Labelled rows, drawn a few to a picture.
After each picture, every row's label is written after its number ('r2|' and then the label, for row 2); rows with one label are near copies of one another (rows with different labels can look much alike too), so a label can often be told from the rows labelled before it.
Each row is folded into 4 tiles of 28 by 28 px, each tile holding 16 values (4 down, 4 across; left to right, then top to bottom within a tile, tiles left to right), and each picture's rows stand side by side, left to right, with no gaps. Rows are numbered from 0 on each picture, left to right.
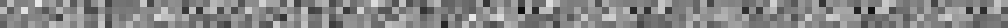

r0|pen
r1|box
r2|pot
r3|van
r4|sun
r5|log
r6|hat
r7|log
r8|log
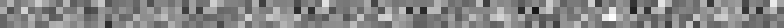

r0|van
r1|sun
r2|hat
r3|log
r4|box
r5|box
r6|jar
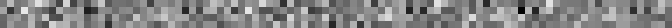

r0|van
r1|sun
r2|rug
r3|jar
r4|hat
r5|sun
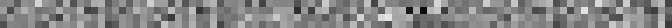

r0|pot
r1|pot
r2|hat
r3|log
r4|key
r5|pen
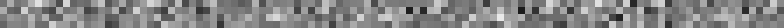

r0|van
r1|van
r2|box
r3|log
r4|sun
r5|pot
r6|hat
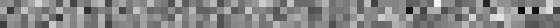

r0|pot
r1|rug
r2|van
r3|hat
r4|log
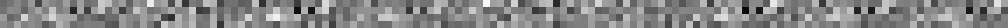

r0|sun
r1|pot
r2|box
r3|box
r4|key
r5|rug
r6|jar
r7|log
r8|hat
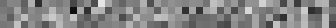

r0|hat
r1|log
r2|pot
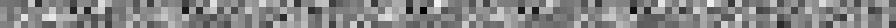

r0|box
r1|hat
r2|pot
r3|jar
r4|hat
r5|hat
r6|rug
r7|pot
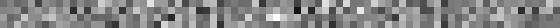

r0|sun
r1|pot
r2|box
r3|pen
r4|log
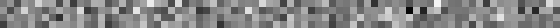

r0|pot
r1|van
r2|rug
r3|hat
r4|jar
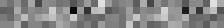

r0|hat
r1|hat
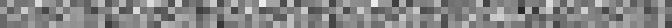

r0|pen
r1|van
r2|rug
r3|rug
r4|box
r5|pen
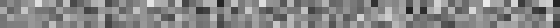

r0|key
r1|key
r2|rug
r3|sun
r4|key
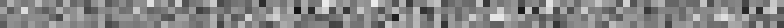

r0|pen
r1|key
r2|sun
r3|pot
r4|box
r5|van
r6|box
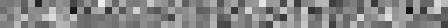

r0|hat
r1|pen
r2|pot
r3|sun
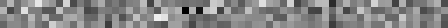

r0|van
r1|log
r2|key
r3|rug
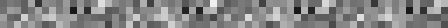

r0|sun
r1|hat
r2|sun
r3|sun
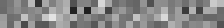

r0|jar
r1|sun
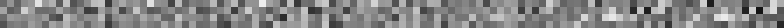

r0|key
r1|rug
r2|pot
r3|pot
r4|jar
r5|box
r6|box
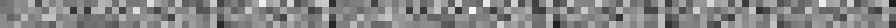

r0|log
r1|pen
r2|key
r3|sun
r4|pen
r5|pen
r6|pot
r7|key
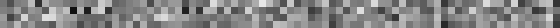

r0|log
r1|jar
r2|van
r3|pen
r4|key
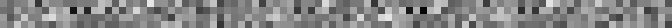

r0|log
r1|pen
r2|jar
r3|log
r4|jar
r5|pot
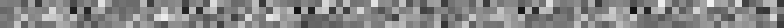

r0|hat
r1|box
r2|log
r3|pen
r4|hat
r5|hat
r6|key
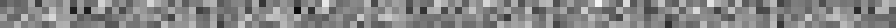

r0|sun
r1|pot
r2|hat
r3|jar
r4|pot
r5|van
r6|pen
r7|sun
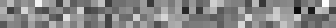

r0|rug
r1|sun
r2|hat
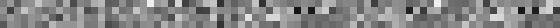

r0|pot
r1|key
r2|log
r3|hat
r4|log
